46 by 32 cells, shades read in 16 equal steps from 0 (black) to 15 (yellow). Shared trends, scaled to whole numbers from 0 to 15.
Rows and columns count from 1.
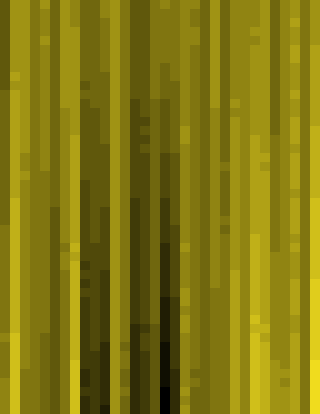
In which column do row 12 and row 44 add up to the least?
17
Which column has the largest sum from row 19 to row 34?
32
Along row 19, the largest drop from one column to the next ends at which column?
9
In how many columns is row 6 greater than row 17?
10
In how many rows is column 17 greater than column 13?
1
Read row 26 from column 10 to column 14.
6 5 10 8 4
